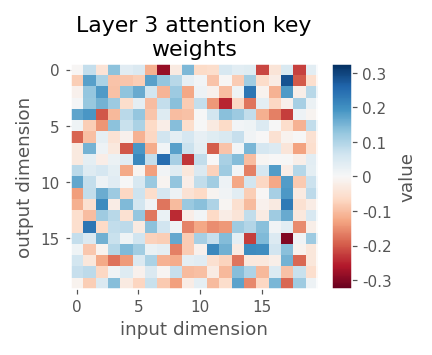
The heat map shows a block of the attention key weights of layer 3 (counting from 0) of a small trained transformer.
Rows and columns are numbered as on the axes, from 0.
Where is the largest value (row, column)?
1, 17
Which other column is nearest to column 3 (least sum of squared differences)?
19
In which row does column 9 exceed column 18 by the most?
0
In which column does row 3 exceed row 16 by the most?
8
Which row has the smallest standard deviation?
6
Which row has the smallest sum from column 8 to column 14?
3
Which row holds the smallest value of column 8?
13
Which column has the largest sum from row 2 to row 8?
5
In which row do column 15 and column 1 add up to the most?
14
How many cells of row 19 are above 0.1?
4
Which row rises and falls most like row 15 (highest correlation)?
9
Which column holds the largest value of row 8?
7
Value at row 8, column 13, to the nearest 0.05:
0.15
